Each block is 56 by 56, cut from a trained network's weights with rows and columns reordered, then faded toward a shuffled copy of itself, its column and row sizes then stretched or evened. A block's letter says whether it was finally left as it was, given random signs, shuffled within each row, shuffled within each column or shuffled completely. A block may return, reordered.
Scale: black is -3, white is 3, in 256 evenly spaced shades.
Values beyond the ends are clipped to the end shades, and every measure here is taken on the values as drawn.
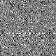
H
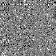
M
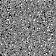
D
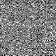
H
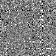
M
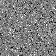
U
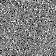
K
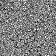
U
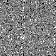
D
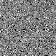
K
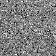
K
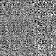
H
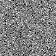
D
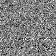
K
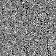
D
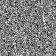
U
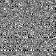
H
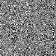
M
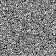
U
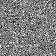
U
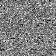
K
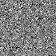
K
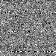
K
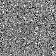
D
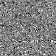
K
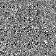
M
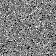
U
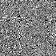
M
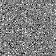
K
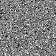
U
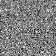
K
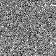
U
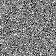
U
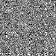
M
